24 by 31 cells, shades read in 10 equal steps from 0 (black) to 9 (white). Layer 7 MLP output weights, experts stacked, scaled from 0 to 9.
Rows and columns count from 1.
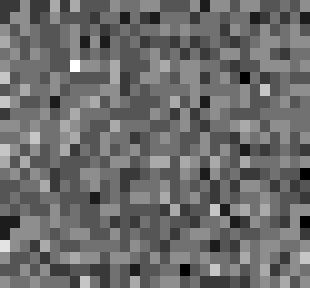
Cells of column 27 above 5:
3
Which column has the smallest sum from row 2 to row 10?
13
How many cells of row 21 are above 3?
21
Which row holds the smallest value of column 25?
7
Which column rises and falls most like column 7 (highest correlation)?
4
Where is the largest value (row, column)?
6, 8
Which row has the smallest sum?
2
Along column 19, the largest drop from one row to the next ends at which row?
23
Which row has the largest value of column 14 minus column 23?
24
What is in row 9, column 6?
1
